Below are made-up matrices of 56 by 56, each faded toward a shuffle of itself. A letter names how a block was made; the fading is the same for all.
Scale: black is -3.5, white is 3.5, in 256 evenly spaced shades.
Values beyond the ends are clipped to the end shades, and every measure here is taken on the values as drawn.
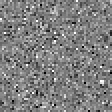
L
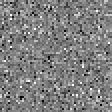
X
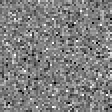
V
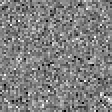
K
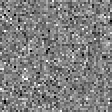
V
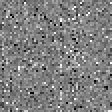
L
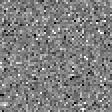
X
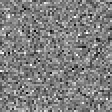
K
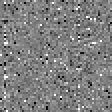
L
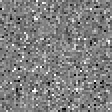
X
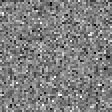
V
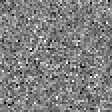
K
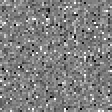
L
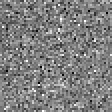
V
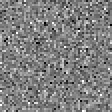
V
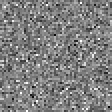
K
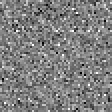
K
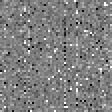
L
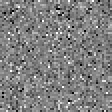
L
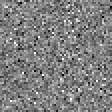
V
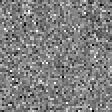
V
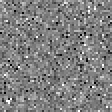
X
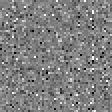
X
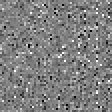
L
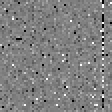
L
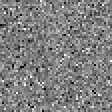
V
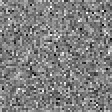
K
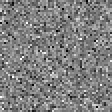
V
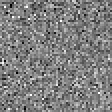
K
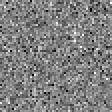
K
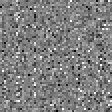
L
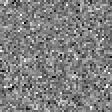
K
